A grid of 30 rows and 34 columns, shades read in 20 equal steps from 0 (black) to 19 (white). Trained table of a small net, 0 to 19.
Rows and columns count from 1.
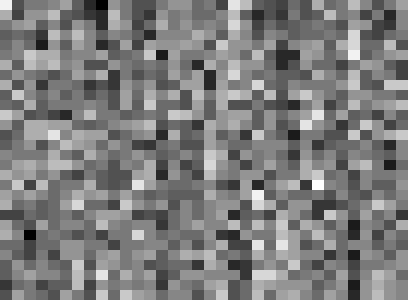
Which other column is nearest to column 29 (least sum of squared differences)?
16
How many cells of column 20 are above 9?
14
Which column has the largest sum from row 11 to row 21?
18
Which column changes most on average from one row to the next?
22
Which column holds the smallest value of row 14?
25
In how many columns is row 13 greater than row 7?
17
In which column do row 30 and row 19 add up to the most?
12
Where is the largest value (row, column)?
19, 27
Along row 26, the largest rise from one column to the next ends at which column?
31
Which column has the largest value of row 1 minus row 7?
34
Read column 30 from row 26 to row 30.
2 5 6 2 3
